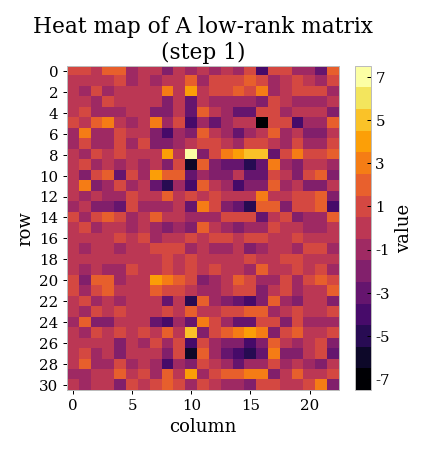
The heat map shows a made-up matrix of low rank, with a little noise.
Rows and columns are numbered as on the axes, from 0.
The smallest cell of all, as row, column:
5, 16
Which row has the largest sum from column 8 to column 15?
8
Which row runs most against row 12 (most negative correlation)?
0
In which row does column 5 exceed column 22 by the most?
13
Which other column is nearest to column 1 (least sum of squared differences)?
11
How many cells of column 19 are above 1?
3
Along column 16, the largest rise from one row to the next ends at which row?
6
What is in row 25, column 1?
-1
